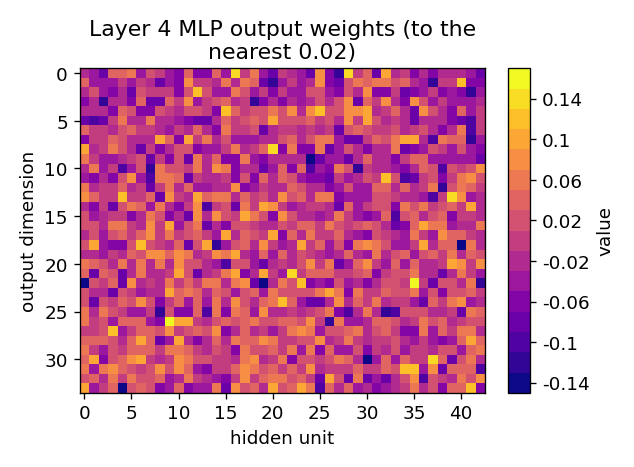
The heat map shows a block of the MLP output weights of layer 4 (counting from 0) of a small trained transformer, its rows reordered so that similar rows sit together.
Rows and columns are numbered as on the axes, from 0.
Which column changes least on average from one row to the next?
2
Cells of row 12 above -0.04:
33
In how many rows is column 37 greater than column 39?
12
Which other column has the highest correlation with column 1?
13
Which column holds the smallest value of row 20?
15
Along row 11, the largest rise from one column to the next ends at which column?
8
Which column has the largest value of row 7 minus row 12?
38
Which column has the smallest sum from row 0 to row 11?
41
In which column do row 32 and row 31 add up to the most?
35
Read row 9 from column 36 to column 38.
0.04 -0.04 -0.04
